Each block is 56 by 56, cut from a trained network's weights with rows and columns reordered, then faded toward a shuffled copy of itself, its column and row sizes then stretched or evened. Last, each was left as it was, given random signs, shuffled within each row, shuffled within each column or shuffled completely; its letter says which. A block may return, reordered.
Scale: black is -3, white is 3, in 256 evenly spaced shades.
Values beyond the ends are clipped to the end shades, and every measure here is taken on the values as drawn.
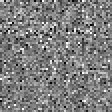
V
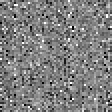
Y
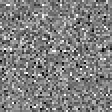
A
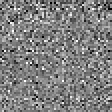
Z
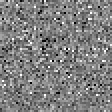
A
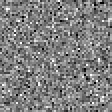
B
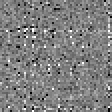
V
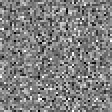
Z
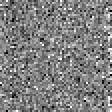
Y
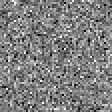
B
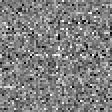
A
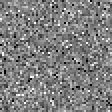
B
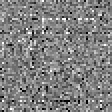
V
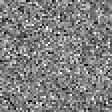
B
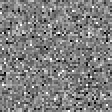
A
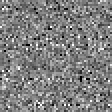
A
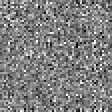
Z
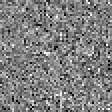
Y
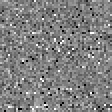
A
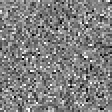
B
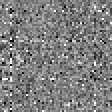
V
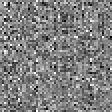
Z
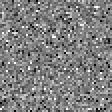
B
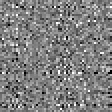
Z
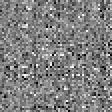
Z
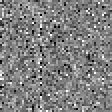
Y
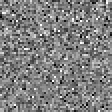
A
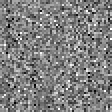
Y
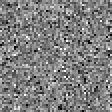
Y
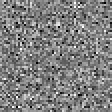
V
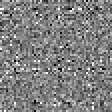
Z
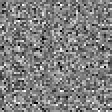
Z
